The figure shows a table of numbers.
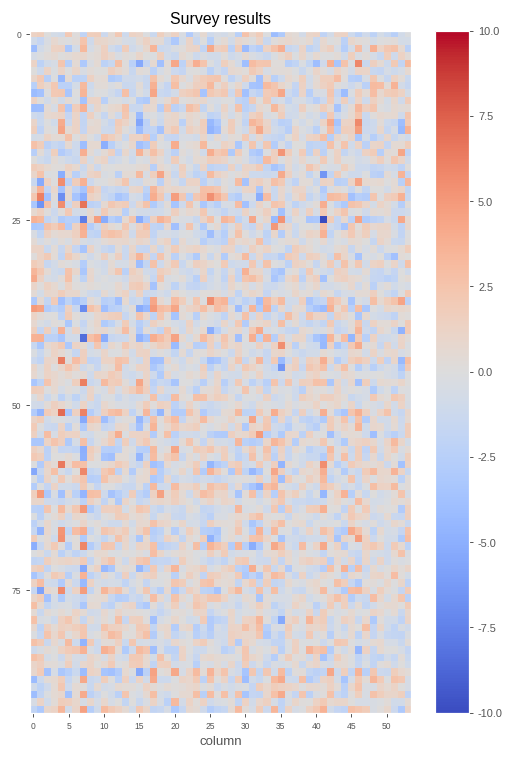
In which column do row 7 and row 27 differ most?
25
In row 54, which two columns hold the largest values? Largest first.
32, 12
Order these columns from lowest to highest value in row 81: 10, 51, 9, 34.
51, 34, 9, 10
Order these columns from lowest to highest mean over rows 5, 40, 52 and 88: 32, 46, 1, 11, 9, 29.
1, 11, 29, 9, 32, 46
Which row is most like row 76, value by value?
6
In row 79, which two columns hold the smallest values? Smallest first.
35, 17
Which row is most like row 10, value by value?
20
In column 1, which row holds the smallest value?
23
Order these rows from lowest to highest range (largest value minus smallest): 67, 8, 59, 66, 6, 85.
85, 66, 6, 8, 67, 59
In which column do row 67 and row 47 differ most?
46
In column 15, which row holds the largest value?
47
